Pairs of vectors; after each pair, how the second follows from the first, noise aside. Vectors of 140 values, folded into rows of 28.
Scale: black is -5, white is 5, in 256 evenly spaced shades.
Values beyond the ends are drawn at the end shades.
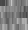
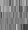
reversed, partly zeroed.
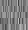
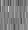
wrapped around, partly zeroed.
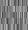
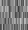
wrapped around.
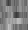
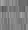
wrapped around, negated, shrunk.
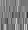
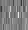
wrapped around, partly zeroed.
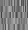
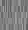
wrapped around, shrunk.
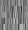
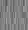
reversed, negated, shrunk.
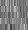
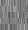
shrunk.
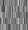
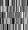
wrapped around, scaled up.
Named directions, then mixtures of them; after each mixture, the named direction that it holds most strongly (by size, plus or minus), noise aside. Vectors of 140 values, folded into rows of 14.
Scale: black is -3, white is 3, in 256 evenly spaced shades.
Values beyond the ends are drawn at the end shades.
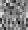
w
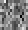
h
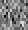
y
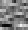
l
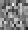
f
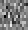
y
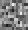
f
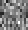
w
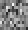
f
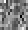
h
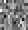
h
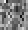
h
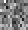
h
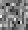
w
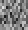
y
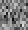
y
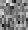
w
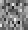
f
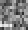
l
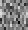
w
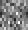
w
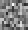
f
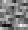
l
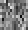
h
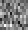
w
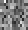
h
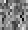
h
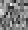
w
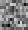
l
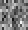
y
